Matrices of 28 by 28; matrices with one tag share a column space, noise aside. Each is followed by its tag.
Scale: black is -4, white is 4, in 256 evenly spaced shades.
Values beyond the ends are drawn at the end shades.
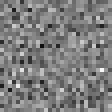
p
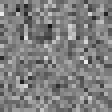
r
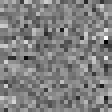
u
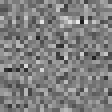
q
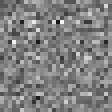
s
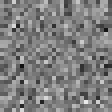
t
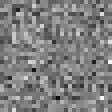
r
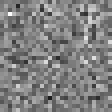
r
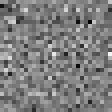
q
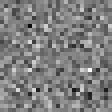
p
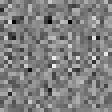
q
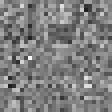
r
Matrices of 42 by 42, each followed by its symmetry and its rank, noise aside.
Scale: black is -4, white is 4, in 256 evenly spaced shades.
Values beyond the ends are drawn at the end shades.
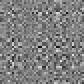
no symmetry, rank four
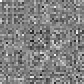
symmetric, rank eight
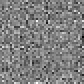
antisymmetric, rank eight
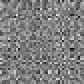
antisymmetric, rank four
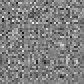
antisymmetric, rank six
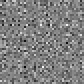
antisymmetric, rank eight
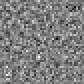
antisymmetric, rank eight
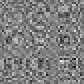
no symmetry, rank four
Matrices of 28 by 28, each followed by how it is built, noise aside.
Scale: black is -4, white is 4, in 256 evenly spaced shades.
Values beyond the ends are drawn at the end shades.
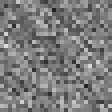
Toeplitz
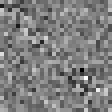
banded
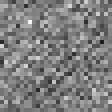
Hankel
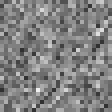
Hankel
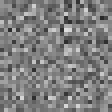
low rank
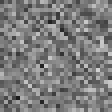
Toeplitz
